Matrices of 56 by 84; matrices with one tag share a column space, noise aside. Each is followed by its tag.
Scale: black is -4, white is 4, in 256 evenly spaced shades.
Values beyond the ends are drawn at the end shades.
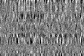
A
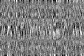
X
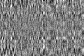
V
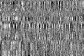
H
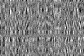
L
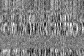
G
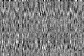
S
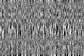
X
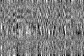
X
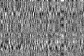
S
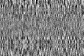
V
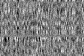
L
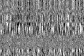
G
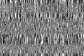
A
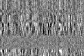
G
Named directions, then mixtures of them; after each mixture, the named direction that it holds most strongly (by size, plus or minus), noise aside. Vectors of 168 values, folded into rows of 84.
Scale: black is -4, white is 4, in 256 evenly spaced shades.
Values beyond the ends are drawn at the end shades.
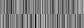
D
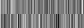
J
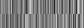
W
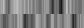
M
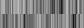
M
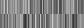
D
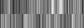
M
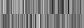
D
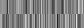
D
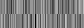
D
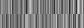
W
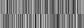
D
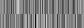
D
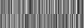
W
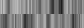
M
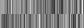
W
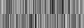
D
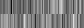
M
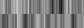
M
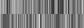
J
